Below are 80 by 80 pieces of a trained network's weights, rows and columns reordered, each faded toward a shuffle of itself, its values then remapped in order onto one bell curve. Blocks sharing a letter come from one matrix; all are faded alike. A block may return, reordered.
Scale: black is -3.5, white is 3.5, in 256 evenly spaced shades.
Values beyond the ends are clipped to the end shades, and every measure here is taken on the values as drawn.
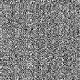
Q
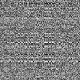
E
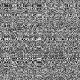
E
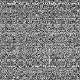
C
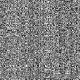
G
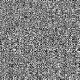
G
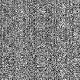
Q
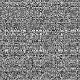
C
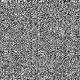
Q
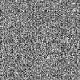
Q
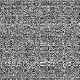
C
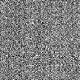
Q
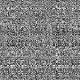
C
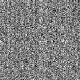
Q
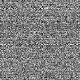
C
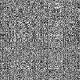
G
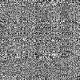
G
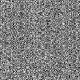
Q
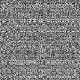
E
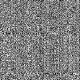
G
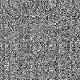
Q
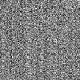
Q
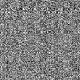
Q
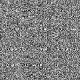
Q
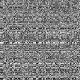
E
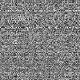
C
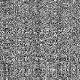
G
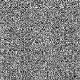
G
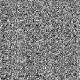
Q
